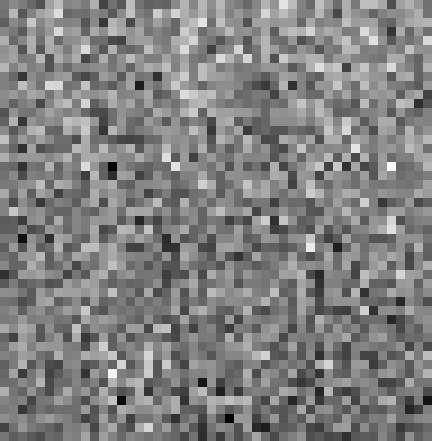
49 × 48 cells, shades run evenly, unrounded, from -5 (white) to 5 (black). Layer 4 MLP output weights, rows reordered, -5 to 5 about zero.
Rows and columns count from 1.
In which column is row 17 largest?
3
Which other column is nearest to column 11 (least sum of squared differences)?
47
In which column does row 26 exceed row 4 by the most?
35
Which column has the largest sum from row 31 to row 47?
36
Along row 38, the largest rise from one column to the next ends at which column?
10
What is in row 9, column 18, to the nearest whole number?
3
